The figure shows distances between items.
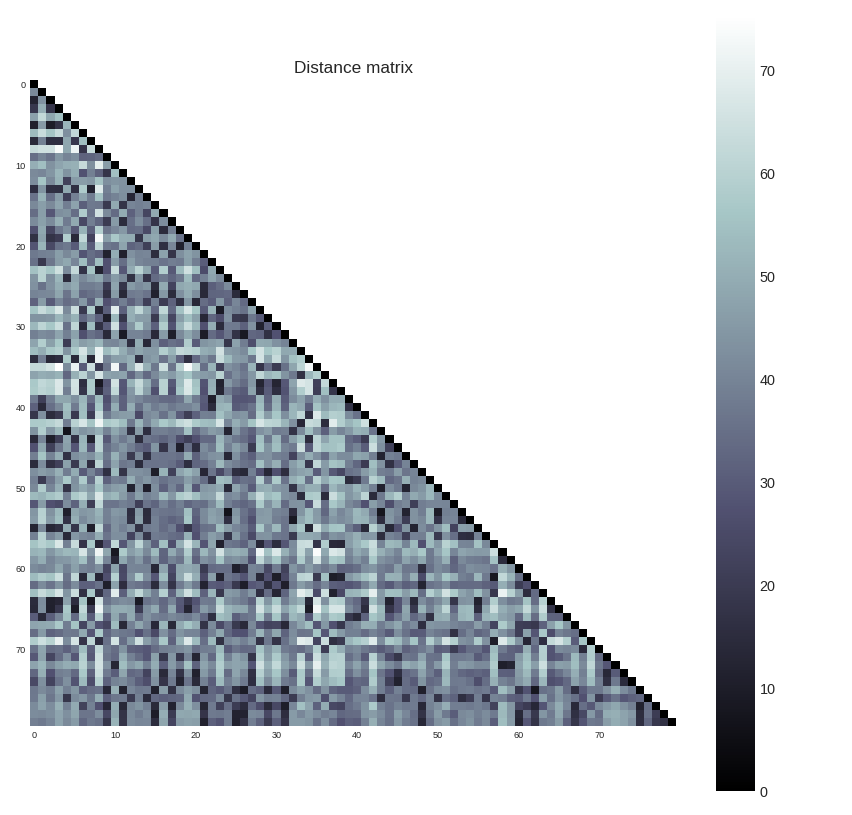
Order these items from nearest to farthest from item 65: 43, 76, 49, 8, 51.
49, 76, 43, 51, 8
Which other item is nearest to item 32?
54
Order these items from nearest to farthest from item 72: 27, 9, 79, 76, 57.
27, 76, 9, 79, 57
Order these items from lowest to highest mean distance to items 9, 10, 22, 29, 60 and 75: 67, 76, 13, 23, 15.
15, 67, 76, 23, 13
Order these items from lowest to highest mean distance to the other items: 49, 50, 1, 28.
50, 49, 28, 1
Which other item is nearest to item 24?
53
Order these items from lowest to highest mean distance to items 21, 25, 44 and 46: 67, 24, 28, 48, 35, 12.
48, 67, 24, 12, 28, 35
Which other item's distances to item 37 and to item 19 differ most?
8
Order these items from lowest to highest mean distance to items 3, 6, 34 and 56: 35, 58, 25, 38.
25, 38, 58, 35
